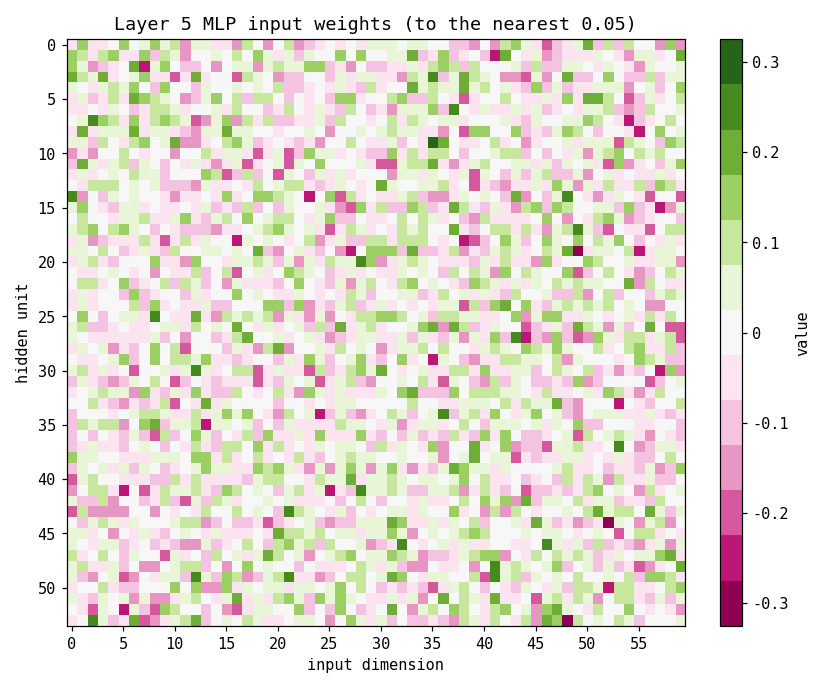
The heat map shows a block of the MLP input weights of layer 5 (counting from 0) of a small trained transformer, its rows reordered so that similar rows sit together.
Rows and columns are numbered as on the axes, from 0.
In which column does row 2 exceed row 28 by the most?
6
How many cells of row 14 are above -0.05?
34
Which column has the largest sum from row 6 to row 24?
33
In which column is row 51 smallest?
45
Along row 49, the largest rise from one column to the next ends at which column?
41
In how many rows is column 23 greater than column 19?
19
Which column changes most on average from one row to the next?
16
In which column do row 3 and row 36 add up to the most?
12
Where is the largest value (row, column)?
9, 35
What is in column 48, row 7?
0.05
